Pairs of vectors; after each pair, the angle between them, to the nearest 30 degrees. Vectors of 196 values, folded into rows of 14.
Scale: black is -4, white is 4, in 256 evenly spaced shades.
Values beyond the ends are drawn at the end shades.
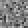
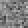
30 degrees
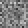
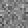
120 degrees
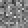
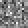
30 degrees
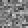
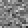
150 degrees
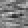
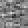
30 degrees
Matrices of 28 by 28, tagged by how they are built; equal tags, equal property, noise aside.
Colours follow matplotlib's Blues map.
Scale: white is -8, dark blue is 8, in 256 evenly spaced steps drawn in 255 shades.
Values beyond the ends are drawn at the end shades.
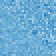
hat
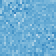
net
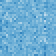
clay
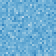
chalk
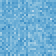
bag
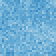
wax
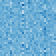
clay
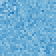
net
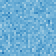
chalk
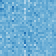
clay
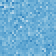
net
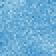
wax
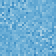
net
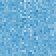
clay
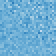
hat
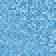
hat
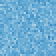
chalk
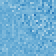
hat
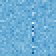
clay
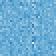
clay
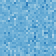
clay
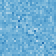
net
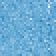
clay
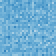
bag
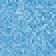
hat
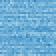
bag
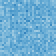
bag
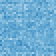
bag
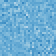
net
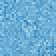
net
